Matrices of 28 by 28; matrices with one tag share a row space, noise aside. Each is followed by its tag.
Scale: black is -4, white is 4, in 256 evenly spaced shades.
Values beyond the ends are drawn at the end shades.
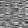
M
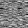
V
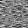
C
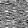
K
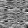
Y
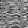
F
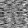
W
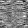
W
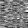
Y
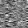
K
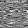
F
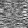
W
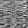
W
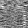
W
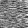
V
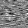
K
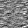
W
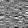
M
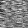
C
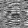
F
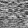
V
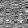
M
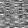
M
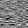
K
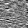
K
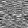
C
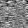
K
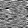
K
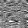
F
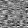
Y
